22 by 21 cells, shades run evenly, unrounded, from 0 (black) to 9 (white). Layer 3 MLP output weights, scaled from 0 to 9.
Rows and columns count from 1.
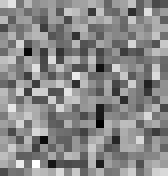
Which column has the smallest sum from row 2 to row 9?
6
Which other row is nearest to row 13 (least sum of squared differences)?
20
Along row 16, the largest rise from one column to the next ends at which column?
14
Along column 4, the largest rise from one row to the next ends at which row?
8
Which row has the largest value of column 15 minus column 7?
21
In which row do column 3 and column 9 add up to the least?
18
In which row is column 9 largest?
12
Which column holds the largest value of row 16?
3
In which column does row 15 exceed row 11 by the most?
19
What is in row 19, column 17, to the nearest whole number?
6
